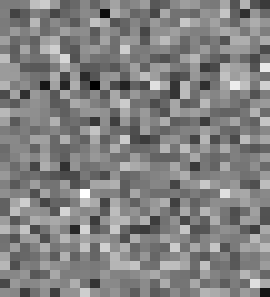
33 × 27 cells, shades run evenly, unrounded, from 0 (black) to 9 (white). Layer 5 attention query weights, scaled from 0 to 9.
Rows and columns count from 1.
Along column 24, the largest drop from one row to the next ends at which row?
11
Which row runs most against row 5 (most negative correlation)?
24
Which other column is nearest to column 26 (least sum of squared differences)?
8
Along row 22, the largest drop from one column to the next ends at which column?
10
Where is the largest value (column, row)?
9, 22
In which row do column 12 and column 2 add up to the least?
14
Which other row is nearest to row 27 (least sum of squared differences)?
4
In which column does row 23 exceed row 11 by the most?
3
